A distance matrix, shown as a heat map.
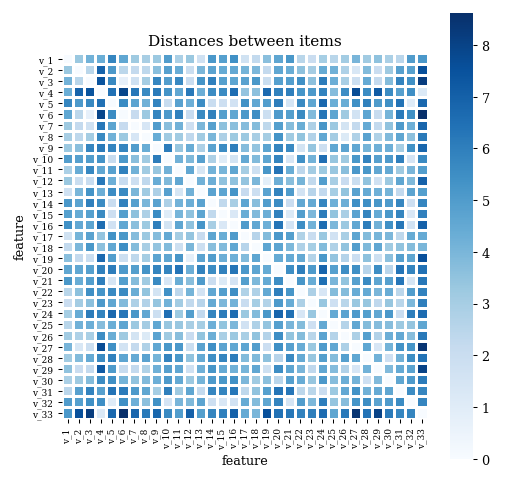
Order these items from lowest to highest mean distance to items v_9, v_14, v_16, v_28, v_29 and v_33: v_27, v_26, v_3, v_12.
v_12, v_26, v_27, v_3
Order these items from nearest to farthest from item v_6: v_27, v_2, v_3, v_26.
v_3, v_27, v_2, v_26
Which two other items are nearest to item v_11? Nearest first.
v_13, v_18
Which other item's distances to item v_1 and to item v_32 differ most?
v_5
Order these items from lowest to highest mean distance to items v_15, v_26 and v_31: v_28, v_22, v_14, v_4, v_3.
v_22, v_14, v_3, v_28, v_4
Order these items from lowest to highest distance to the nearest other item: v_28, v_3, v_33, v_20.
v_3, v_33, v_28, v_20
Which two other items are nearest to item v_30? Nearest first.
v_28, v_20
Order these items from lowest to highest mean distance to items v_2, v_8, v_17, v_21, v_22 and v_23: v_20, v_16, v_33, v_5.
v_16, v_5, v_20, v_33
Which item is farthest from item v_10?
v_24
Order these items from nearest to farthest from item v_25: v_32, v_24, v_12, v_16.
v_12, v_32, v_16, v_24
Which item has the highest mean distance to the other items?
v_33
